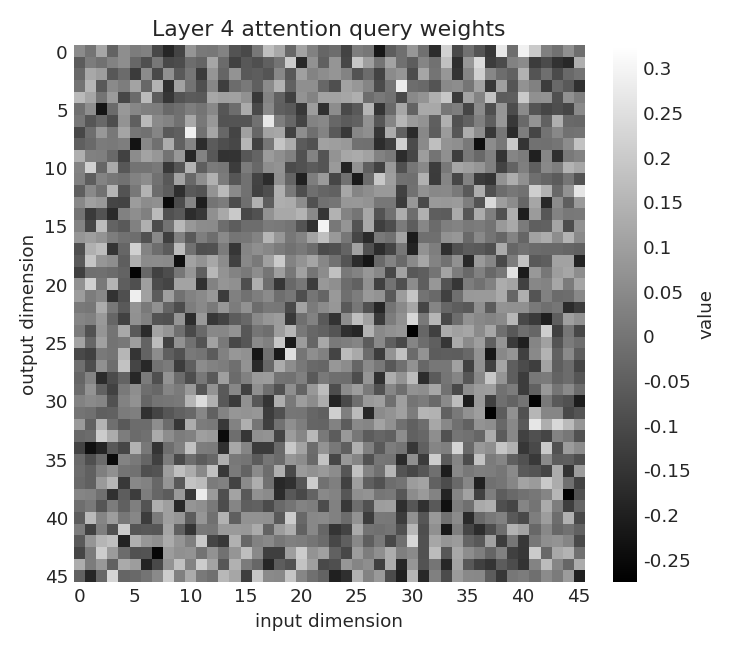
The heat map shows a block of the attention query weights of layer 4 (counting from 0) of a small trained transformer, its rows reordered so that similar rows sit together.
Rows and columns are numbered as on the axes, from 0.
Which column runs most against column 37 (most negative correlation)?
4
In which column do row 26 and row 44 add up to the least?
37
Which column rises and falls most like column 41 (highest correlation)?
43
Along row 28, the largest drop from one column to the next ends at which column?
31
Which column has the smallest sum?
27
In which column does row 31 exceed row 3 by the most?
23
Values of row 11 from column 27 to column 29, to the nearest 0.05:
0.2 0.1 0
